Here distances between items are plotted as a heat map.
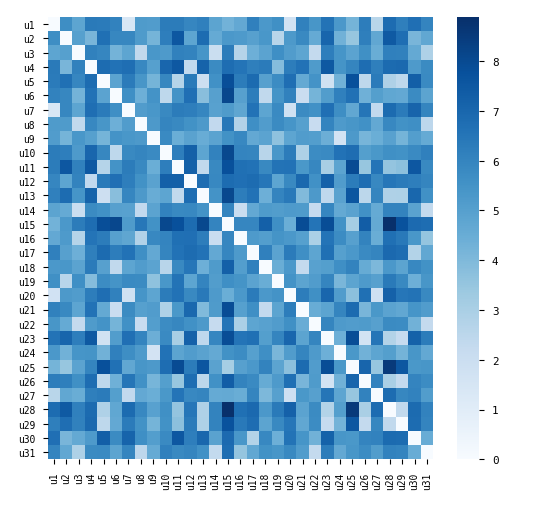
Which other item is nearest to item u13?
u5
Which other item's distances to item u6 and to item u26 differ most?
u23
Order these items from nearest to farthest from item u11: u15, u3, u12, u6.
u6, u3, u12, u15
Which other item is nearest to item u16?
u14
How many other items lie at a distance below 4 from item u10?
3
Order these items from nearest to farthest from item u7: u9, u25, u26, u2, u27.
u27, u25, u9, u2, u26
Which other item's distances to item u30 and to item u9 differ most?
u24
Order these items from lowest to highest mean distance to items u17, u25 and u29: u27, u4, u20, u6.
u27, u20, u6, u4
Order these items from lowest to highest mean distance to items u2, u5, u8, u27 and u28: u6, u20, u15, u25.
u6, u20, u25, u15
